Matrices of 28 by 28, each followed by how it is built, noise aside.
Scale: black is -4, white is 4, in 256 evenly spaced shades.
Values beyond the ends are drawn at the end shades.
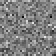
repeating columns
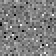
sparse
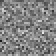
repeating columns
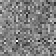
low rank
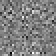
low rank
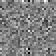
low rank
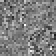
block diagonal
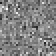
block diagonal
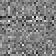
low rank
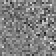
upper triangular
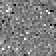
sparse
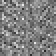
repeating rows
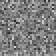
repeating columns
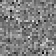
block diagonal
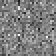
uneven columns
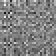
low rank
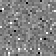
sparse
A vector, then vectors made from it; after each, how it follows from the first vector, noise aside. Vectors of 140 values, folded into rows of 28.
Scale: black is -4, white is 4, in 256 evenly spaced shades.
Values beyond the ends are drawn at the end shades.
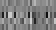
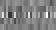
negated, partly zeroed.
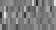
wrapped around, negated, partly zeroed.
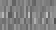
negated, shrunk.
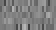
wrapped around, shrunk.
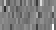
wrapped around, negated, partly zeroed.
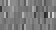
reversed, negated, partly zeroed.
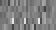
wrapped around, negated, partly zeroed.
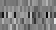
copied.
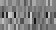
copied.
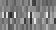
negated.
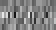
sign-scrambled.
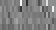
wrapped around, negated, partly zeroed.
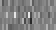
negated, partly zeroed.
